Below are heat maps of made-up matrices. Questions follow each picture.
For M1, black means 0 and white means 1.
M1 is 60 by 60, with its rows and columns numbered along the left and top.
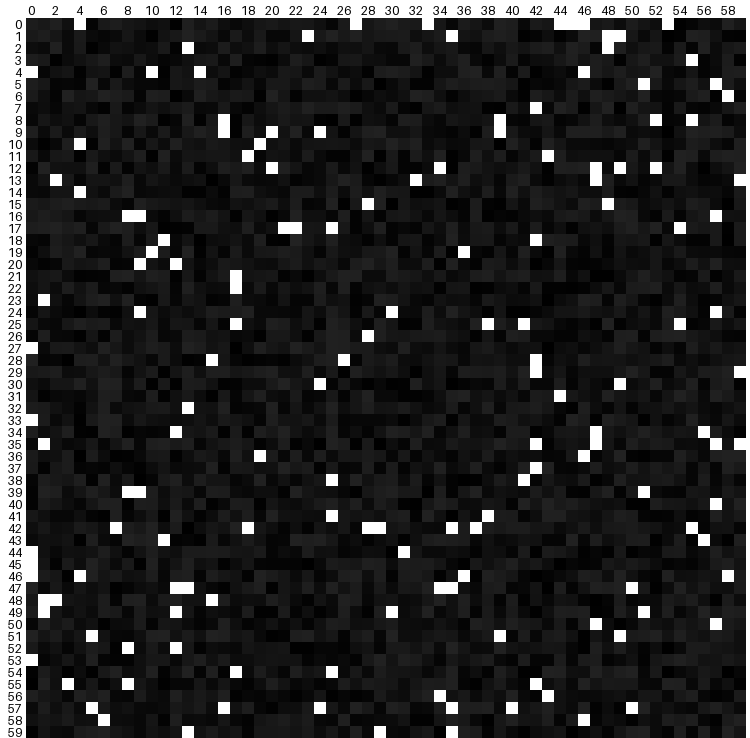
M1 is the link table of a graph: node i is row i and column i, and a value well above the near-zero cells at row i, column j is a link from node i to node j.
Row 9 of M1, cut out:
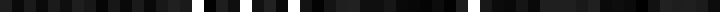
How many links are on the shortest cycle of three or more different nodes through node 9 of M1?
4
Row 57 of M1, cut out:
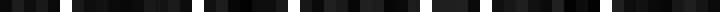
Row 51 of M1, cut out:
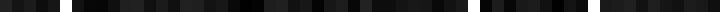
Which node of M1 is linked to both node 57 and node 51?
node 5
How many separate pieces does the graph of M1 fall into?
3
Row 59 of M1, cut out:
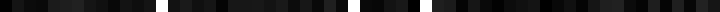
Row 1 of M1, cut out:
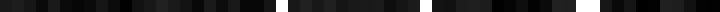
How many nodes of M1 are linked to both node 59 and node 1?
1
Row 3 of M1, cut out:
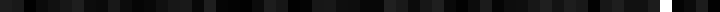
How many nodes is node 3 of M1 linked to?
1
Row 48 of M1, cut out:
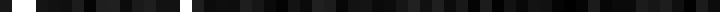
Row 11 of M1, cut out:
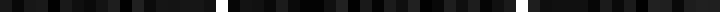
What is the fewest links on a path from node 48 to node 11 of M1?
5
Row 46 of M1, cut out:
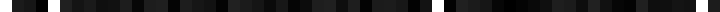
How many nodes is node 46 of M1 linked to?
4
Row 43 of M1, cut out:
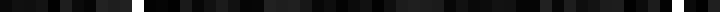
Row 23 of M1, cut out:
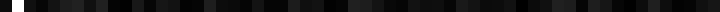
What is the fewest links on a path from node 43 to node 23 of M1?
6
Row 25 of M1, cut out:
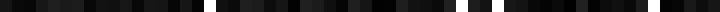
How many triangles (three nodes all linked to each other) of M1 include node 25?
2
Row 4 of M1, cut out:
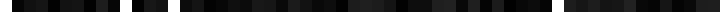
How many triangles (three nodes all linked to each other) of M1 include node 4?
1
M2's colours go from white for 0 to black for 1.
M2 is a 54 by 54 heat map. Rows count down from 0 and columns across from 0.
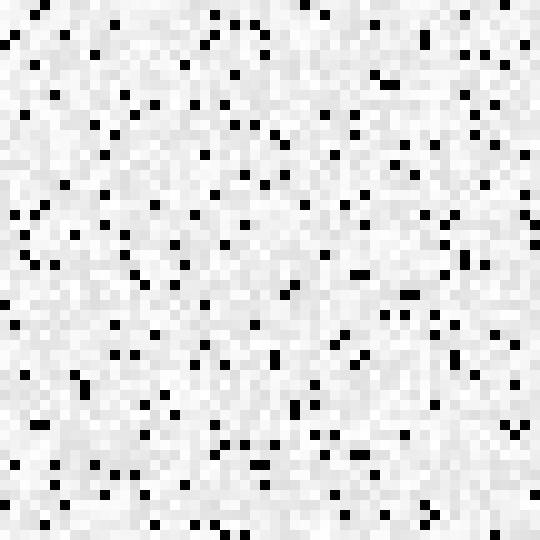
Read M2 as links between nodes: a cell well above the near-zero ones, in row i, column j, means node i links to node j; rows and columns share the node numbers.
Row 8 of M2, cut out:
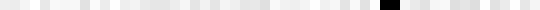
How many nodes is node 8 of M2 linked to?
2
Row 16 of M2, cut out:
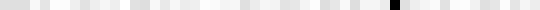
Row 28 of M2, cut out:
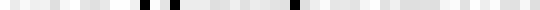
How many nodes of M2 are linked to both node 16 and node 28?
0
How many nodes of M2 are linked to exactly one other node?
1
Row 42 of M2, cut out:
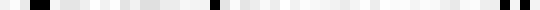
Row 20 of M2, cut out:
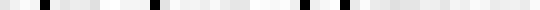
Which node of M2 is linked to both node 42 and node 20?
node 4
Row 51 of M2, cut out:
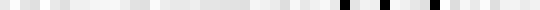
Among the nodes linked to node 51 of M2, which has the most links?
node 43
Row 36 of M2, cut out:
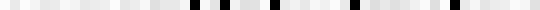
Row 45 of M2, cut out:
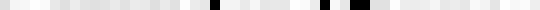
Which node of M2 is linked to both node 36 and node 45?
node 35
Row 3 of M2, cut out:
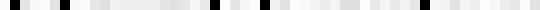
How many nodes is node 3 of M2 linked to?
5
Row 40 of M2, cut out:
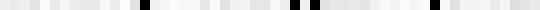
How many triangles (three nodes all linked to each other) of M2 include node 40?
2
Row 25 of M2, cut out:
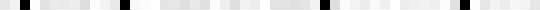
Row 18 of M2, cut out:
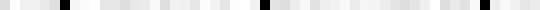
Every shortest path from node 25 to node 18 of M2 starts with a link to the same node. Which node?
node 46
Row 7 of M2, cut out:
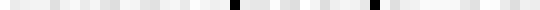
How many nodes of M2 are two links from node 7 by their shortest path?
3
